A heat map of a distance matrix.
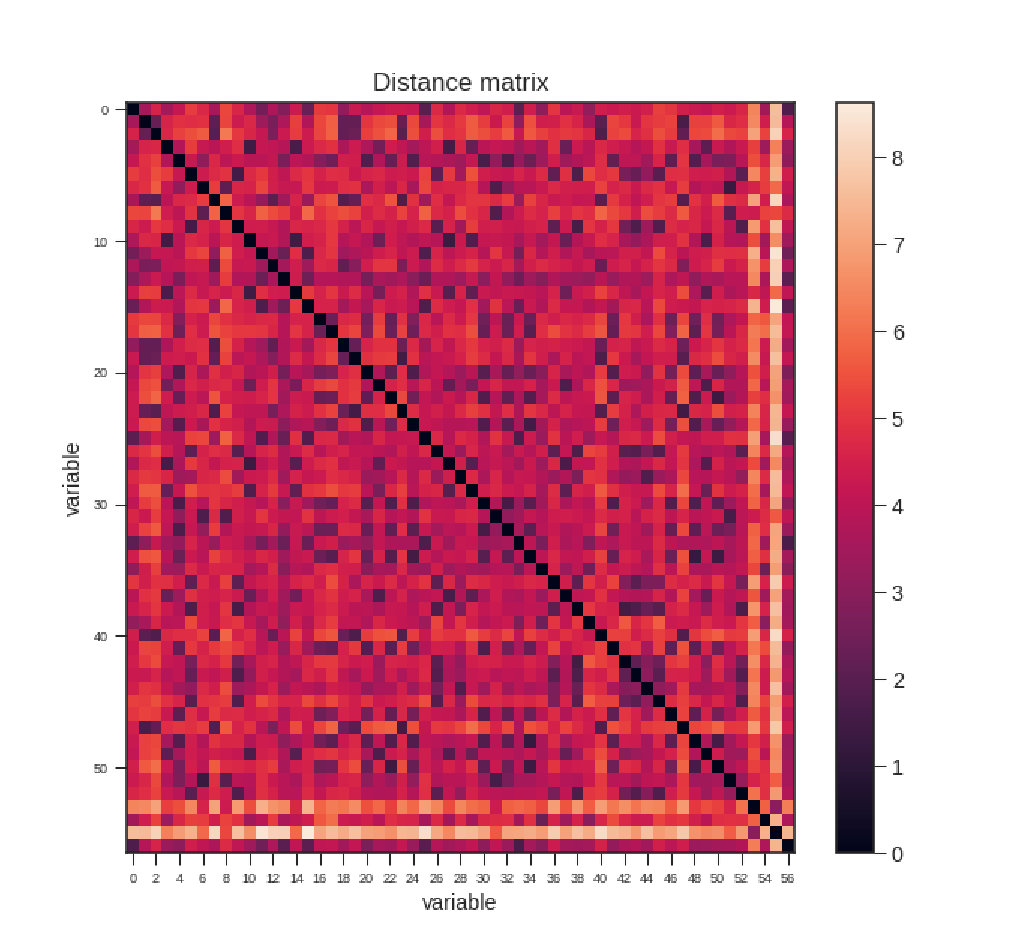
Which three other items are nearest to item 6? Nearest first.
51, 31, 8
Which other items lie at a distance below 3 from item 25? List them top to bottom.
0, 11, 13, 15, 33, 56
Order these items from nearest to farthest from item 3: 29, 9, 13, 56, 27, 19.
27, 29, 56, 13, 19, 9
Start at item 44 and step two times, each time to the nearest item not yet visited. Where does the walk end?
38
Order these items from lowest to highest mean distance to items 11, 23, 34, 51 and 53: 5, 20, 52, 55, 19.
20, 19, 52, 5, 55
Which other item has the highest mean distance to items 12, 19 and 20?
55
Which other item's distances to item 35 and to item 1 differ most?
47
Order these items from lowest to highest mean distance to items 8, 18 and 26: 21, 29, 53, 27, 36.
36, 27, 21, 29, 53
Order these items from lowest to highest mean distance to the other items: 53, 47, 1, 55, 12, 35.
35, 12, 1, 47, 53, 55
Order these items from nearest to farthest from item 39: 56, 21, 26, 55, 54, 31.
54, 56, 31, 21, 26, 55
